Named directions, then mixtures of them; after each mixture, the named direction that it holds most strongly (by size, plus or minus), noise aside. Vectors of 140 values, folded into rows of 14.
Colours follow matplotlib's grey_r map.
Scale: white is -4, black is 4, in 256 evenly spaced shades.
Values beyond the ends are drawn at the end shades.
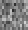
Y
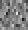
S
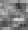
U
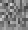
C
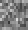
C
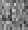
Y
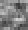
U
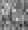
Y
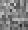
U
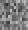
Y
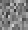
S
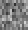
Y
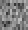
Y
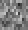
S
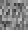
Y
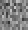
Y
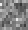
U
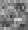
U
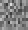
C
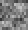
U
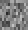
S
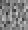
Y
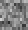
U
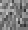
C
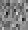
S
